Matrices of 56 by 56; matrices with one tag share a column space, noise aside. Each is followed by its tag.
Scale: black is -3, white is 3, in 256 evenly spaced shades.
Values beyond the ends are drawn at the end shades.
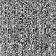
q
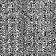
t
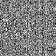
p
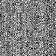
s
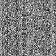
p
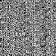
t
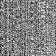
t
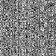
p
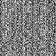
s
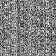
p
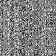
p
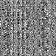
p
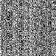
p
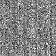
q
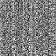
t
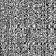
q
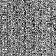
p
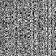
p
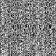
q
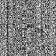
q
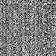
s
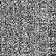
s
